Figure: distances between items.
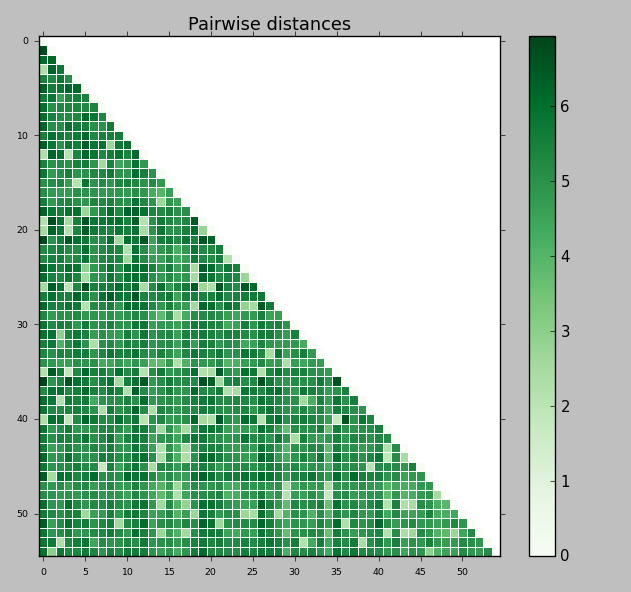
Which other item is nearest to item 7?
45
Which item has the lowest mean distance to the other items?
34
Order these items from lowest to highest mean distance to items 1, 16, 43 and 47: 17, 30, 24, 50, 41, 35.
41, 17, 50, 30, 24, 35
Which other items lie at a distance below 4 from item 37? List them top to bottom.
10, 22, 23
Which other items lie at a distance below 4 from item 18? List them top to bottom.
5, 24, 25, 28, 50
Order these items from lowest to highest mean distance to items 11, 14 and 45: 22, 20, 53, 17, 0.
17, 53, 22, 20, 0
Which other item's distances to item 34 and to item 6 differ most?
48
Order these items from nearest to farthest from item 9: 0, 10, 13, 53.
13, 53, 10, 0
